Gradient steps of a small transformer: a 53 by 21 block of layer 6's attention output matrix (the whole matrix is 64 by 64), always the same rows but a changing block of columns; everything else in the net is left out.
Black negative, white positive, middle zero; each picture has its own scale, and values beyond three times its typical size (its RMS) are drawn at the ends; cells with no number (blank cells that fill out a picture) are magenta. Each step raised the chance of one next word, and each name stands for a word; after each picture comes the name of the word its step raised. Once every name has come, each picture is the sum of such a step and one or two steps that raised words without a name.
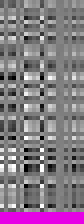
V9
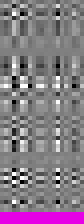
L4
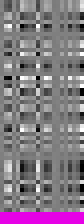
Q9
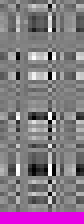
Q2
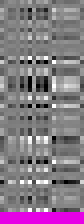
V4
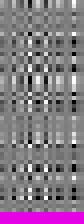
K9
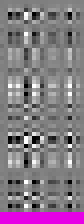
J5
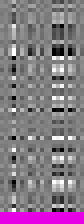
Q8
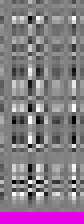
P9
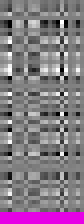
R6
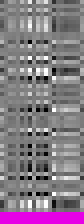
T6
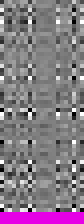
V4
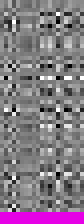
Q9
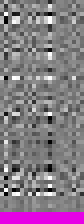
P9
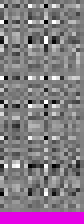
V9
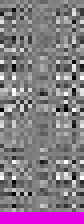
V9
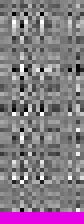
R6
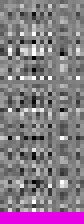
Q8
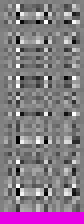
J5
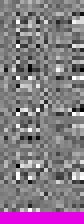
R6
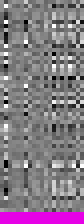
Q9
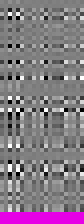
V4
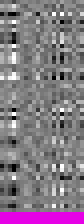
J5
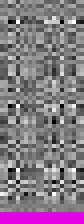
P9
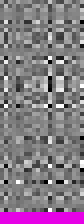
V4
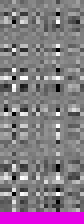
T6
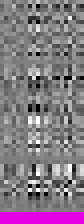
P9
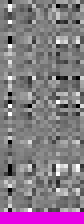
V4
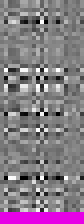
T6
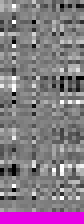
K9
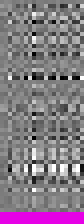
V9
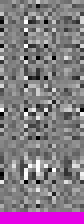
Q2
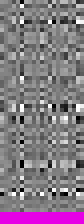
P9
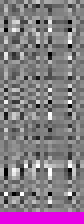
Q2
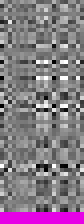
V4
